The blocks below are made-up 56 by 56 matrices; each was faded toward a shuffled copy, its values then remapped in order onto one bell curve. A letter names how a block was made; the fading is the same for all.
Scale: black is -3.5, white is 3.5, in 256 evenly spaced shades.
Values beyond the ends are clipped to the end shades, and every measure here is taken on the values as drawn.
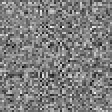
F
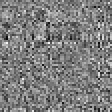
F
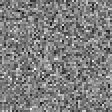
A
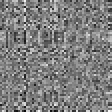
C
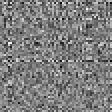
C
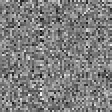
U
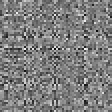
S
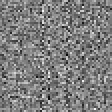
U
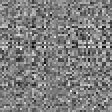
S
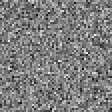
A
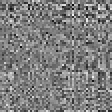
S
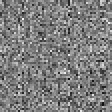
U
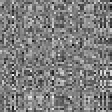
S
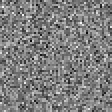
A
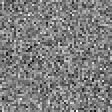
A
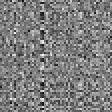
S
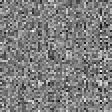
U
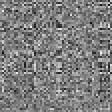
C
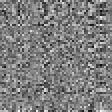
C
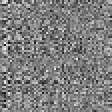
C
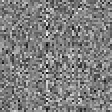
U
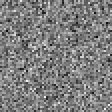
A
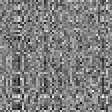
C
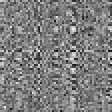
S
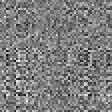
S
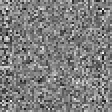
U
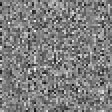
U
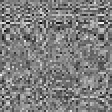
S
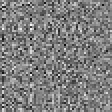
U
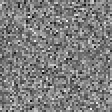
A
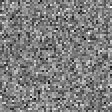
A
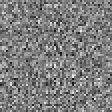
F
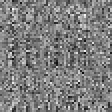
U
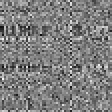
S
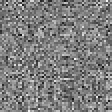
F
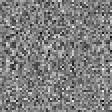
U
